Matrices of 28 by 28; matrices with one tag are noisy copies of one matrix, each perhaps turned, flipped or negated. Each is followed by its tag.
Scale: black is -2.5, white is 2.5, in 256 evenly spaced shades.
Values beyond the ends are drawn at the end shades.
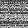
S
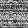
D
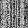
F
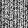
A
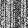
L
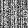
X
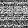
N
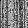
D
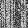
L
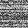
D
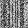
F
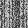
D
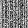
A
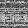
N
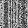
F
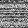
F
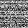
X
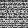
A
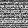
A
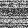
D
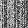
S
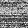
L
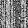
L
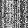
N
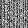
A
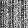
S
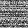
X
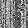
L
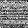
F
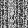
D
